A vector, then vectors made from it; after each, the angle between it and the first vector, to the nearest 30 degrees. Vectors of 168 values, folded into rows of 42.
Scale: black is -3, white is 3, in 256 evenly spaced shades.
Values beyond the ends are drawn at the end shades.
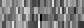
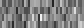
150 degrees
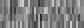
60 degrees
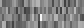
150 degrees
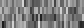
30 degrees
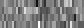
60 degrees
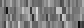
60 degrees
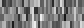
150 degrees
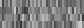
120 degrees
